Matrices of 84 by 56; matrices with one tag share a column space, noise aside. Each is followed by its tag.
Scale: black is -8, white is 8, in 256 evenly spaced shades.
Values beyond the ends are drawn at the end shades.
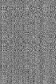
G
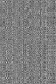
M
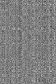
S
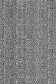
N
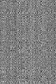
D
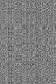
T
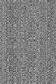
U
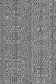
S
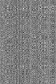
G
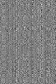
S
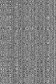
S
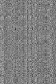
S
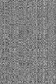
N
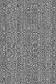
T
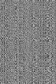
U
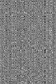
D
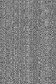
M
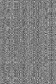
M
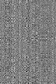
U
